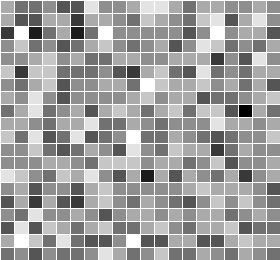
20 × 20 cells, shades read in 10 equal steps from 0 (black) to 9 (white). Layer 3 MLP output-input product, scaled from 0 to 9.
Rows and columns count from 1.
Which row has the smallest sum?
16
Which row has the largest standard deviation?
3
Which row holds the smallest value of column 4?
11
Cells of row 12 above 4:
13
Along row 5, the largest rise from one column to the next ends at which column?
19
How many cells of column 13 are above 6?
2
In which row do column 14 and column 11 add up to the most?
7
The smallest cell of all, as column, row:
18, 9
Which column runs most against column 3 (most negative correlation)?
8
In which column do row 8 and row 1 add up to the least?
5
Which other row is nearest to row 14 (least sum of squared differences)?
10
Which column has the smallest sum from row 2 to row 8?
6
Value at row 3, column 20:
3
